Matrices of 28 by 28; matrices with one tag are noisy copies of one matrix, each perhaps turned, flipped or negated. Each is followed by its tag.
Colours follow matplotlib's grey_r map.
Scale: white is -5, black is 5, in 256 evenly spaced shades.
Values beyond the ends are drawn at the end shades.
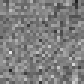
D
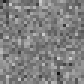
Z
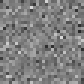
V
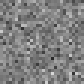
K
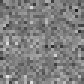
V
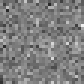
V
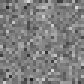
V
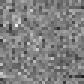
D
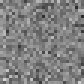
V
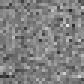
D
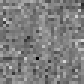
Z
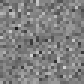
K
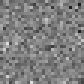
V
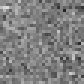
D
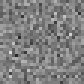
K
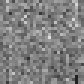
D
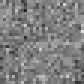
Z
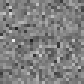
K
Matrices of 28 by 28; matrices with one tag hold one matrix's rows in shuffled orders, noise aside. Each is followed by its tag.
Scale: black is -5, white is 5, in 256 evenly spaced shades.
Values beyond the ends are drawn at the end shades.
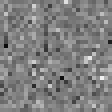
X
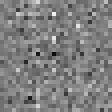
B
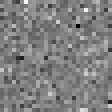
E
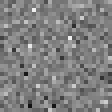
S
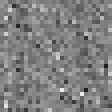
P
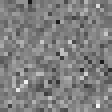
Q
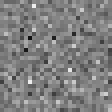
S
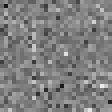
X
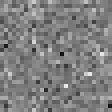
X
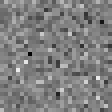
Q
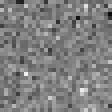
E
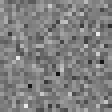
Q
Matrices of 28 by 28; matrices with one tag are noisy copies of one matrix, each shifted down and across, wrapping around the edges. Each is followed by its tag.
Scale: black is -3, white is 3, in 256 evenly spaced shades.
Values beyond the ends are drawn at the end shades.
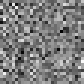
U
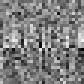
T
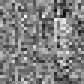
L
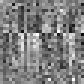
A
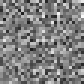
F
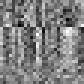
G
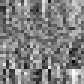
G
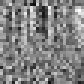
G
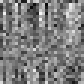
G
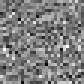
F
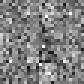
L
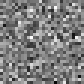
F
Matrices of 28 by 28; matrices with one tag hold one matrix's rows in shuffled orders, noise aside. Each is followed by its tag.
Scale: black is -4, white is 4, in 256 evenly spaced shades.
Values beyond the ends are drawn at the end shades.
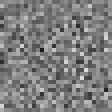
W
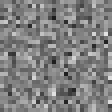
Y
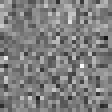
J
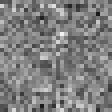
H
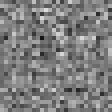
H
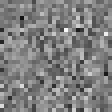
W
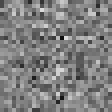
H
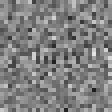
Y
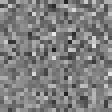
Y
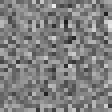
Y
